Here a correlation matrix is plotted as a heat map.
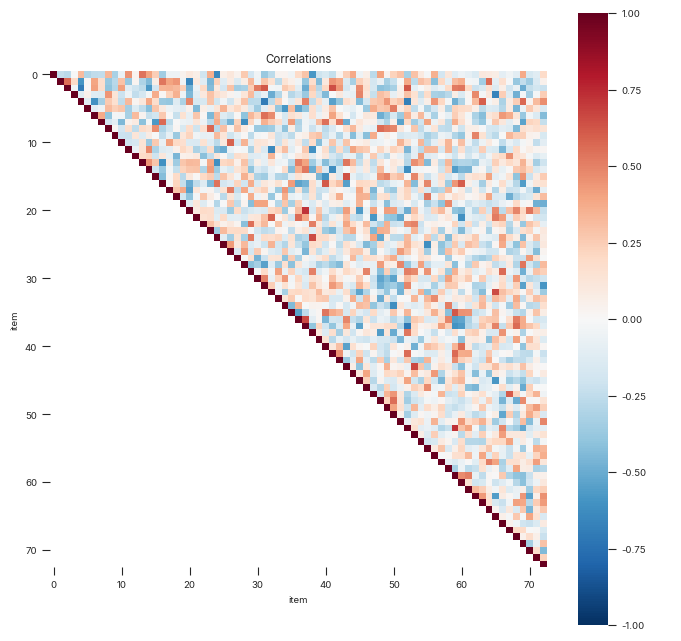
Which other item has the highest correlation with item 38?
24
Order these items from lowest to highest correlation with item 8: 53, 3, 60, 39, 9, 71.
60, 39, 9, 71, 53, 3
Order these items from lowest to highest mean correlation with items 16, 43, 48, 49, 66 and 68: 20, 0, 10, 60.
60, 10, 0, 20
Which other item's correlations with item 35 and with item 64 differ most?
36
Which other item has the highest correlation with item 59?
52
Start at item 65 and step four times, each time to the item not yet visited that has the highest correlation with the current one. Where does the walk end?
37
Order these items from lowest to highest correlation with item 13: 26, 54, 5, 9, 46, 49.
5, 9, 49, 46, 26, 54
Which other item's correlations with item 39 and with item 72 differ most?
51
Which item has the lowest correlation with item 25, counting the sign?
55
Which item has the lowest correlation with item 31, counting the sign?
4
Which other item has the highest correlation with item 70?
20
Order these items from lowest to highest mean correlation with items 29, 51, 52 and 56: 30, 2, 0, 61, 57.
57, 0, 30, 2, 61
